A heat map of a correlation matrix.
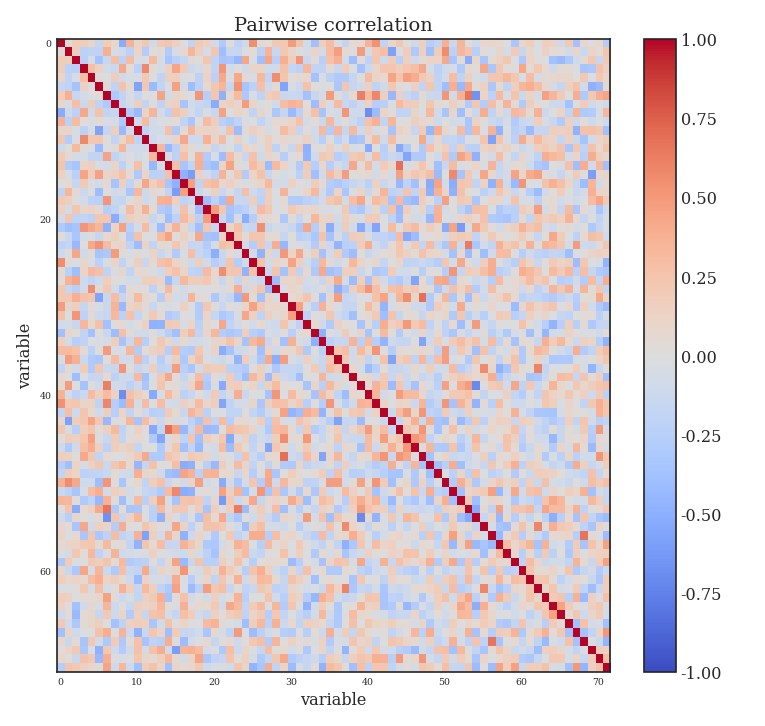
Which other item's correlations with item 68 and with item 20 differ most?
56
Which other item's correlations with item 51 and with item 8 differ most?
40
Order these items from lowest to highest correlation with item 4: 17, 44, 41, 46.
17, 41, 44, 46
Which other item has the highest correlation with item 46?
45
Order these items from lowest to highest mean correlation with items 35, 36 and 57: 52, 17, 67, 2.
17, 52, 67, 2
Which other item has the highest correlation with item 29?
47
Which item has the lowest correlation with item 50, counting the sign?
21
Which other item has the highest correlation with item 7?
24
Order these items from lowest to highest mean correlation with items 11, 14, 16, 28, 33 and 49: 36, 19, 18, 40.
36, 18, 40, 19
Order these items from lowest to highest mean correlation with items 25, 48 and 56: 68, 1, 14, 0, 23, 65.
1, 23, 65, 0, 14, 68
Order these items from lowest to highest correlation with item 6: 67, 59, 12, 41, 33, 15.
33, 12, 15, 59, 67, 41
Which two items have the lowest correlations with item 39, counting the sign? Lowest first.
54, 21
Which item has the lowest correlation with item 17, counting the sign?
15
